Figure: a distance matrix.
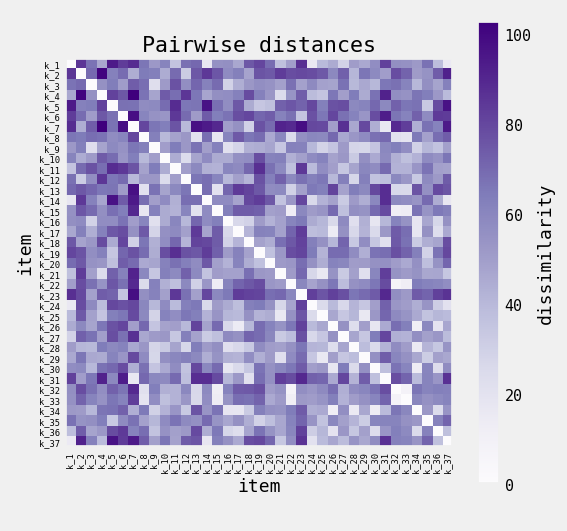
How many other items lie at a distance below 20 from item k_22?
3
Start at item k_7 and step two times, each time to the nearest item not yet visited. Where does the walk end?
k_18
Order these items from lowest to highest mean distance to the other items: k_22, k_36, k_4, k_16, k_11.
k_16, k_36, k_22, k_11, k_4
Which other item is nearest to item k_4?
k_21
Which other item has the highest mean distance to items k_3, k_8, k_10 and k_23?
k_7
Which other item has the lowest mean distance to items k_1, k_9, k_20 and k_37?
k_24
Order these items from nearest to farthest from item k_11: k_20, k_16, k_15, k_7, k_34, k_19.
k_15, k_34, k_16, k_20, k_7, k_19
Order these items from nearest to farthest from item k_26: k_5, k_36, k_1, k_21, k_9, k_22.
k_36, k_9, k_1, k_21, k_22, k_5
